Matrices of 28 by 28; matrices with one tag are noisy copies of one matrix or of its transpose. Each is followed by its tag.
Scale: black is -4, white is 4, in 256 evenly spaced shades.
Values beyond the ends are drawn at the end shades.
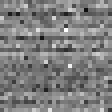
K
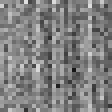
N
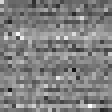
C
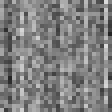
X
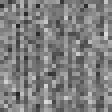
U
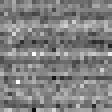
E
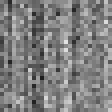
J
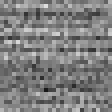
K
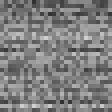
C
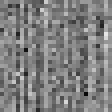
U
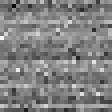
X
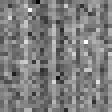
E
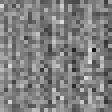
N
